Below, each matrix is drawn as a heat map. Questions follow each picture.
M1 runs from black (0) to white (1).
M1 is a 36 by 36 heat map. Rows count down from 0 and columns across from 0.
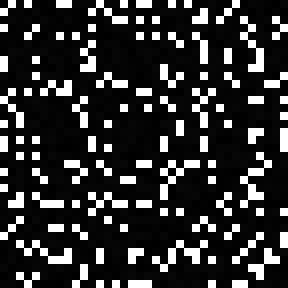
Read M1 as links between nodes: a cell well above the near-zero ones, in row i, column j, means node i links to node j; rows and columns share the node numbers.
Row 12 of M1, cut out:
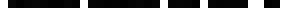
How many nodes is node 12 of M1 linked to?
7
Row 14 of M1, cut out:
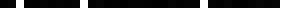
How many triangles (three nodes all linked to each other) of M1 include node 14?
1
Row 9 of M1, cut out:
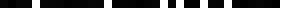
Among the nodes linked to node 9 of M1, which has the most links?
node 25
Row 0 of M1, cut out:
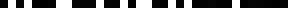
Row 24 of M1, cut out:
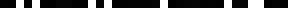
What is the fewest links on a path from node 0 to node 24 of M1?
3
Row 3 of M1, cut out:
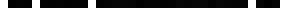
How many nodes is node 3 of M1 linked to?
5
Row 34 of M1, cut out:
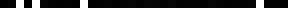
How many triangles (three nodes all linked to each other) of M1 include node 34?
0
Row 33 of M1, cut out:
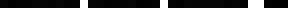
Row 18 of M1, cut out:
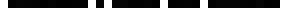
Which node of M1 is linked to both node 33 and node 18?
node 20
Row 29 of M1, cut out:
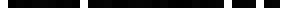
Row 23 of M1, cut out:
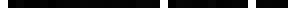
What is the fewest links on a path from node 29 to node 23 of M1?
2
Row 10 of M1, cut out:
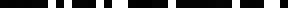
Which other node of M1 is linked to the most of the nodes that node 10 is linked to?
node 32
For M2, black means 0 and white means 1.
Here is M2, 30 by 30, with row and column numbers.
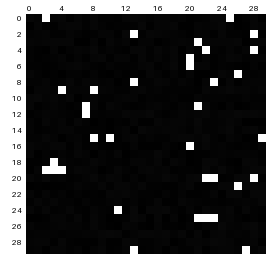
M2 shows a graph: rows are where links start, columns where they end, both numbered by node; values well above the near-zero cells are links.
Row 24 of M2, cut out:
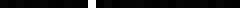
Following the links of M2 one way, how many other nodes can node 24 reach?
4
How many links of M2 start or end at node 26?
2
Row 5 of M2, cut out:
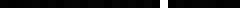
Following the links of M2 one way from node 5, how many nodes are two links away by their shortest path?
3
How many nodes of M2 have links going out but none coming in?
10
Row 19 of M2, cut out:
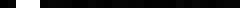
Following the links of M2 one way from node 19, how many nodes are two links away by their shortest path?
4
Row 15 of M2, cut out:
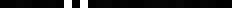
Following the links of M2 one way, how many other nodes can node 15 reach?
6
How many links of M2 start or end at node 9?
2
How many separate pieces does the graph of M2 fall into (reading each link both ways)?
4
